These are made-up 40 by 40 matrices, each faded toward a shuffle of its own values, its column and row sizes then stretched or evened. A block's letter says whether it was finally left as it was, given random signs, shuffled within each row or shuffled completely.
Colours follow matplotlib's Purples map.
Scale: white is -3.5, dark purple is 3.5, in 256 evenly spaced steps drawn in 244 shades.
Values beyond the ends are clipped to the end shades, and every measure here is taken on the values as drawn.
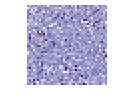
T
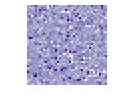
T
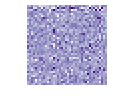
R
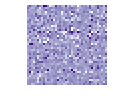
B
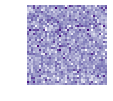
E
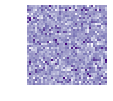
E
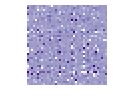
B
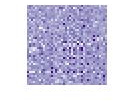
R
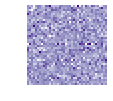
E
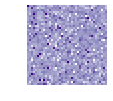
T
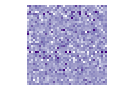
E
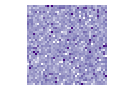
T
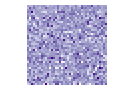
E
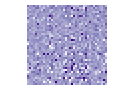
B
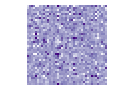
R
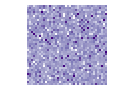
T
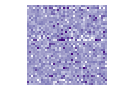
E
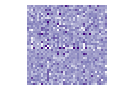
B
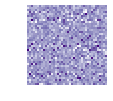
E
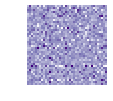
E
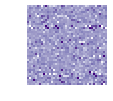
E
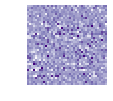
E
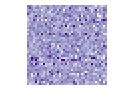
E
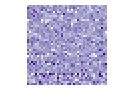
E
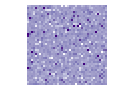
T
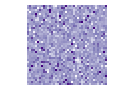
T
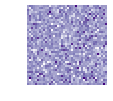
T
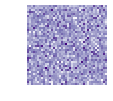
T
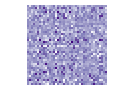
R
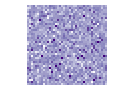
T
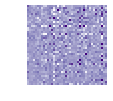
R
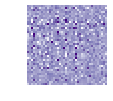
R
